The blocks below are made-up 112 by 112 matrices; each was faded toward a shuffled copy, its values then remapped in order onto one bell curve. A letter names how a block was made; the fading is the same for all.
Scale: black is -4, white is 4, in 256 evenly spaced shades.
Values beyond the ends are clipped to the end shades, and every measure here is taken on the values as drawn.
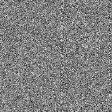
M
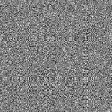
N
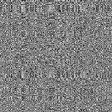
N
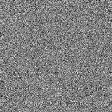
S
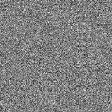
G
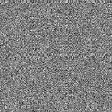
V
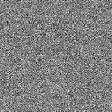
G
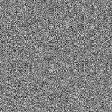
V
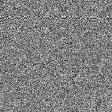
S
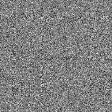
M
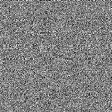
S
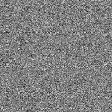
S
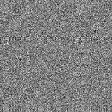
V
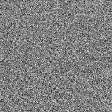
S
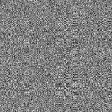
N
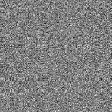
V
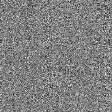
M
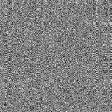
N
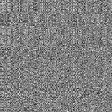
N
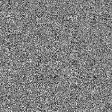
M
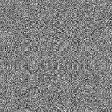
N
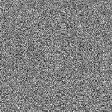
G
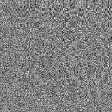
V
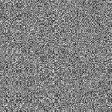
N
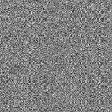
N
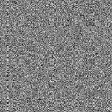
N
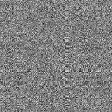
V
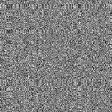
N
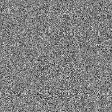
M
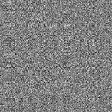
V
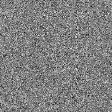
M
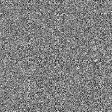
M
